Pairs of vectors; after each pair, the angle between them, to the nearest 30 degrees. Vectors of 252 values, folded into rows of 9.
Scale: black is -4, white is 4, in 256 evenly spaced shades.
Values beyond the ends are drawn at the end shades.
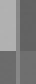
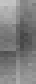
60 degrees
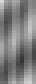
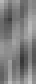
30 degrees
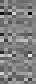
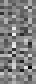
60 degrees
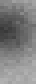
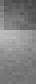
120 degrees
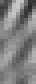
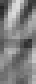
30 degrees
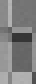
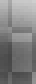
120 degrees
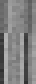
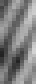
90 degrees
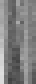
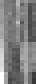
30 degrees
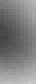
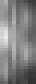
150 degrees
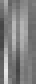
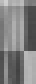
60 degrees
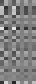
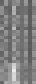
60 degrees
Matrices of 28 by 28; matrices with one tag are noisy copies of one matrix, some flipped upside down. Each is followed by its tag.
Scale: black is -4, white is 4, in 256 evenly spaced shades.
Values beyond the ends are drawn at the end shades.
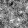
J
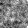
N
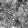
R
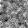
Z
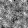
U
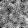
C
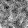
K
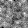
U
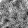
K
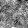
R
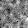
C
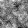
R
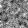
Z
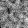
C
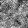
R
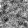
Z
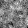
J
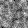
U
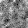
K
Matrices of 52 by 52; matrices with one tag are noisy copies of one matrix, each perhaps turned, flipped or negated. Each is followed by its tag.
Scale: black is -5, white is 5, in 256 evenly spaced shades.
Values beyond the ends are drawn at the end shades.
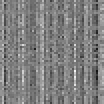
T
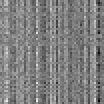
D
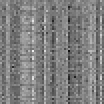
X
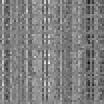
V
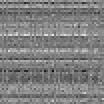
X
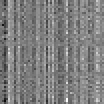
D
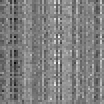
V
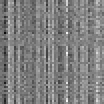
D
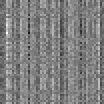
T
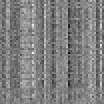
X
